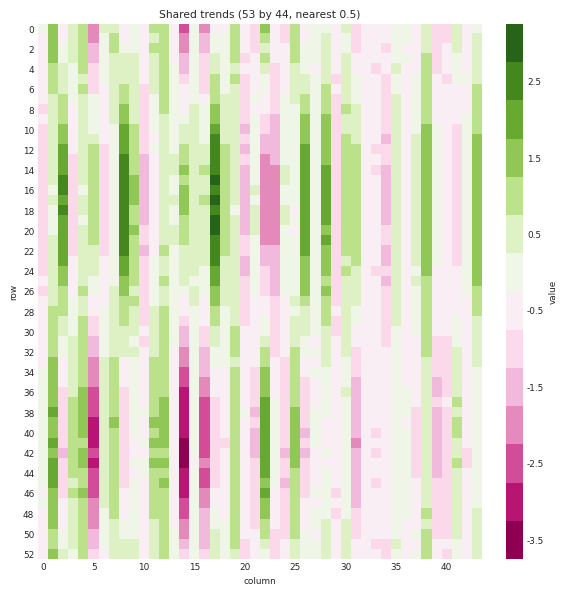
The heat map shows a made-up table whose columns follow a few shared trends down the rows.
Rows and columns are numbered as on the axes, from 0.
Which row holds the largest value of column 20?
38
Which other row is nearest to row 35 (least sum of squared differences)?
47
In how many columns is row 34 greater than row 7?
16
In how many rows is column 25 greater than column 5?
34
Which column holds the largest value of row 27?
17
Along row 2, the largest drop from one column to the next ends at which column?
5
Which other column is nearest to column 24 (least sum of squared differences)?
21
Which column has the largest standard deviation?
14
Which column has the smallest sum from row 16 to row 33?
23
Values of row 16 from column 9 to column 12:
1.5 -1.5 -0.5 0.5
